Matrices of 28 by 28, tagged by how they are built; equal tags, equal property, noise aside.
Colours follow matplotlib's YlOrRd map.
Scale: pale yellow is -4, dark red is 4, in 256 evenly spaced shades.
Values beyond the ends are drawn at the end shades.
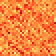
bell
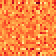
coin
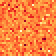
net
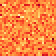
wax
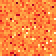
net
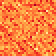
bell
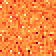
net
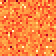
net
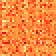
coin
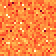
net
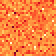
net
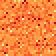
net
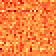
wax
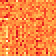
coin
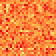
coin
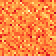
bell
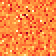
net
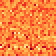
wax
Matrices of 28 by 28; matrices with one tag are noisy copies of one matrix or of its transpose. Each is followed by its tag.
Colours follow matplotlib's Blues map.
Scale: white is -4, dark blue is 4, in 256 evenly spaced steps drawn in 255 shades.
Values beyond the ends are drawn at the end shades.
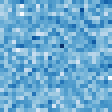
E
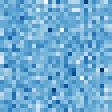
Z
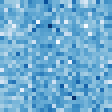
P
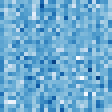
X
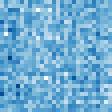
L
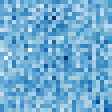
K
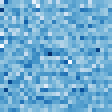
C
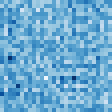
L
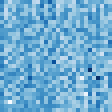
X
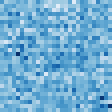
K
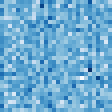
X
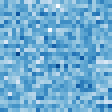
K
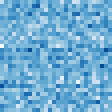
Z
